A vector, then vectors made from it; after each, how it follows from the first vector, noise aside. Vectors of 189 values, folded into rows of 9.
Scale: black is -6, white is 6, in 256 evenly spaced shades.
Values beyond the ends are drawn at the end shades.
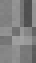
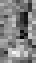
wrapped around, scaled up.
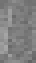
wrapped around, negated, shrunk.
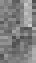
negated.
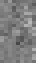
negated, partly zeroed.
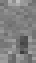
wrapped around, partly zeroed.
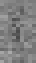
wrapped around, partly zeroed.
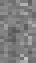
wrapped around, negated, partly zeroed.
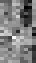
scaled up.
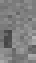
wrapped around, partly zeroed.
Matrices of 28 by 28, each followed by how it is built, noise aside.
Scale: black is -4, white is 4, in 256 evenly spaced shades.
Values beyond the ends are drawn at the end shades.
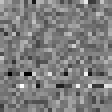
uneven rows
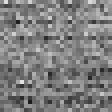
blocks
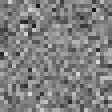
noise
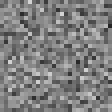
noise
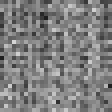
blocks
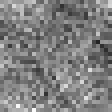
smooth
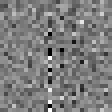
uneven columns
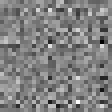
low rank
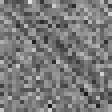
Toeplitz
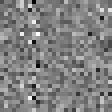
uneven columns
